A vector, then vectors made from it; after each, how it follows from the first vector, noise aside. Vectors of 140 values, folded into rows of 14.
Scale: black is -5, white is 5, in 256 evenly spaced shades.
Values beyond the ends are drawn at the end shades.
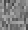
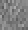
wrapped around, negated, shrunk.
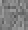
reversed, negated, shrunk.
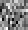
wrapped around, scaled up.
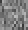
reversed.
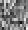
negated, scaled up.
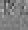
partly zeroed.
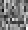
negated, scaled up.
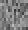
wrapped around.
